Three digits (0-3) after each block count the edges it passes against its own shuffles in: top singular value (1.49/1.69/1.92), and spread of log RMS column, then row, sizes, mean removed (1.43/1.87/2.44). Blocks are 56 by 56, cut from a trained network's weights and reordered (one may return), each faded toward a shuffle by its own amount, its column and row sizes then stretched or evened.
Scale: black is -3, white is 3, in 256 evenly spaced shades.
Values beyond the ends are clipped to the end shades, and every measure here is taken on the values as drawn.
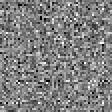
1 1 1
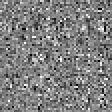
1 2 2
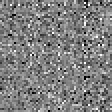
0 2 1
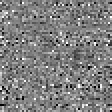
0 2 3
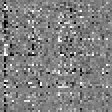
1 3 3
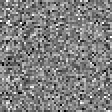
1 1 0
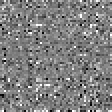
0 2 3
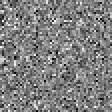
1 1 0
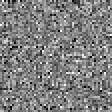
2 0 2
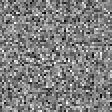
1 0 0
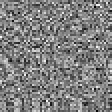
3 0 1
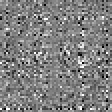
2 3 3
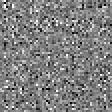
0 2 1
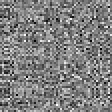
3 1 1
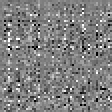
1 3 3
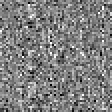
2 2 0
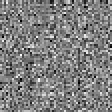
3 2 0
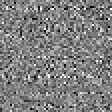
2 1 3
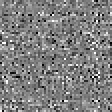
0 2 3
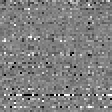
2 1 3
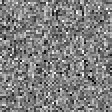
1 0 0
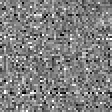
0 1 2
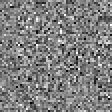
1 1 0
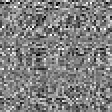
3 0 3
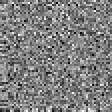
2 0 1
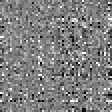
1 3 2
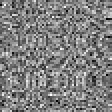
3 0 1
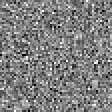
0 0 0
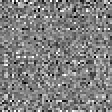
2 0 3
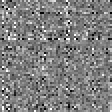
1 2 2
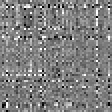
3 3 3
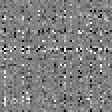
1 3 3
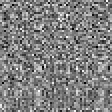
3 0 2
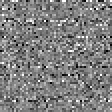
0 0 3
